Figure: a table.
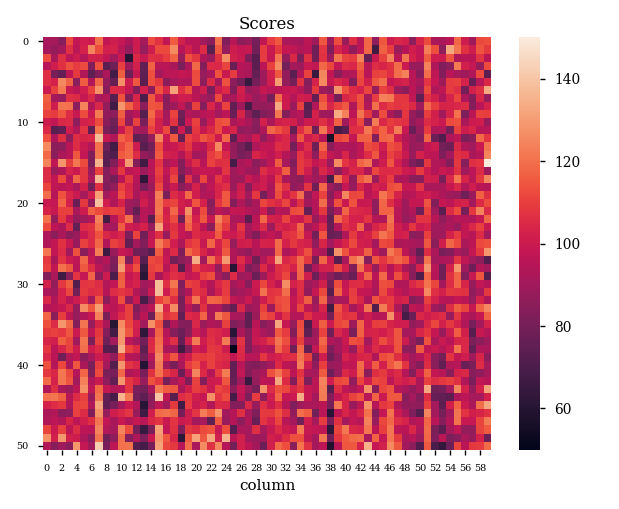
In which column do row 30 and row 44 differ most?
17
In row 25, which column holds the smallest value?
11
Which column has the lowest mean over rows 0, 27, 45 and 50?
13
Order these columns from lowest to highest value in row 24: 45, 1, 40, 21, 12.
1, 40, 21, 12, 45
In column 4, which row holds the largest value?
50
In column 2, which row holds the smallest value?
29
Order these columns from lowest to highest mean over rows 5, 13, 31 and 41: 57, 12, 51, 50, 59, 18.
57, 18, 50, 12, 59, 51
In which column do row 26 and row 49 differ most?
59
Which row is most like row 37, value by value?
41
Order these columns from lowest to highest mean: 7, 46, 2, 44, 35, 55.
35, 44, 2, 55, 46, 7
